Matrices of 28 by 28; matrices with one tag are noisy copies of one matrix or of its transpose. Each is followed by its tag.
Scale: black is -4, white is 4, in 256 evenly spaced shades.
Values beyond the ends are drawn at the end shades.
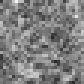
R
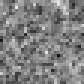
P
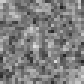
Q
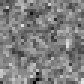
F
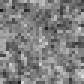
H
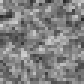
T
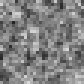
Q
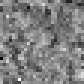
H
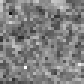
P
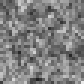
F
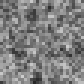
F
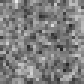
R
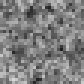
F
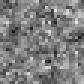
F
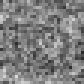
R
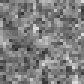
H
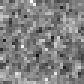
R
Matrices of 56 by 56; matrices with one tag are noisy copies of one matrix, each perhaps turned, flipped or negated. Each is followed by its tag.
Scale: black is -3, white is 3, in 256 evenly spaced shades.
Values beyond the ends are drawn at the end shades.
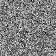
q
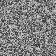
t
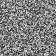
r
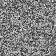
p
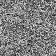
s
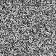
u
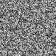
t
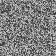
u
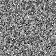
u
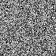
q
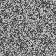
q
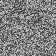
s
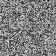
p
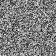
u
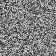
r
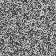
q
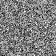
q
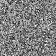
q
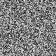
r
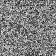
u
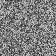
t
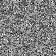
t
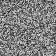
r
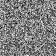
u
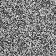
q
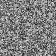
t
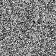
s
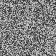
s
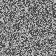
q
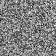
p
